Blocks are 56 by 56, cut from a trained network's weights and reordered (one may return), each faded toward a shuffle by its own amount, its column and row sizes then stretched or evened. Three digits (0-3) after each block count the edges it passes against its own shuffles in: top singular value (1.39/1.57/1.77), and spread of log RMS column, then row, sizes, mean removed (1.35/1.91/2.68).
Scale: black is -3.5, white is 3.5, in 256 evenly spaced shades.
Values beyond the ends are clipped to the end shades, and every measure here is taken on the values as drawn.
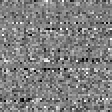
1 0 3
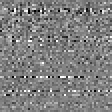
2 0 3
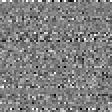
1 0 3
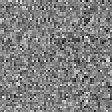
3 0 2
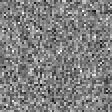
2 0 0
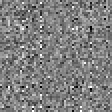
2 2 1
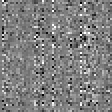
1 3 2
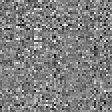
3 2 2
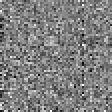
2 2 1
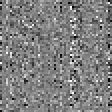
0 3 1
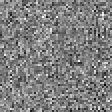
2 1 0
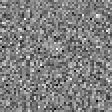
3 0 1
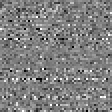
0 0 3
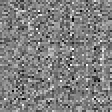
2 2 1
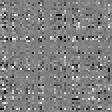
1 3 3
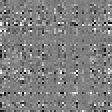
1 3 3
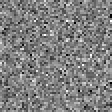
0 1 0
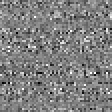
0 0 3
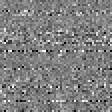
2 1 3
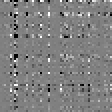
3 3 3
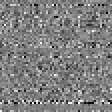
3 0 3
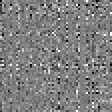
0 3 2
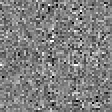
1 2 1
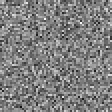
2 0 0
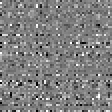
2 2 3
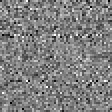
3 0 2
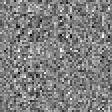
3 2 0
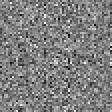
2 2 0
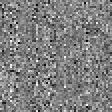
2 2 0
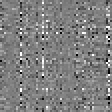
3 3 2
